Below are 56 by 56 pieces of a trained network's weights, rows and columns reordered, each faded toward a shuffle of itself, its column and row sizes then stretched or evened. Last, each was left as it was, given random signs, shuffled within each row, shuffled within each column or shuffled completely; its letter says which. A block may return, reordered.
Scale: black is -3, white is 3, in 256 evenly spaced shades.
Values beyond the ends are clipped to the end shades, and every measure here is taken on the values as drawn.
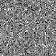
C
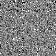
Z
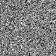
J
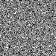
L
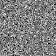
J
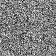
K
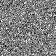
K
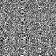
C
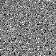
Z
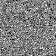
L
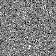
J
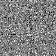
Z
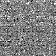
C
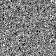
J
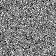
K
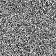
K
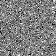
J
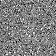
L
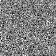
Z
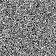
K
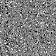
C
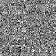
C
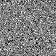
L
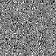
C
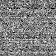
L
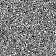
K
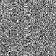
C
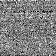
L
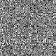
C
